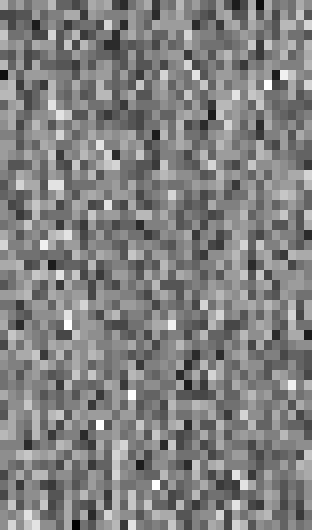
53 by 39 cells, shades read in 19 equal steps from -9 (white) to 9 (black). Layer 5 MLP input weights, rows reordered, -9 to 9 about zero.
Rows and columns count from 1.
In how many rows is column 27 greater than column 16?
22
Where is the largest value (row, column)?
53, 10
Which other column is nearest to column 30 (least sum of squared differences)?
2
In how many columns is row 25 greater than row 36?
15
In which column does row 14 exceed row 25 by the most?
33
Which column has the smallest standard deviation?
19
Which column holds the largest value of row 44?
11
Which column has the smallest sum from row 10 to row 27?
7
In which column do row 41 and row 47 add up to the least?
25
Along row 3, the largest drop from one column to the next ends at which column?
14
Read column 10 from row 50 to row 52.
0 2 2
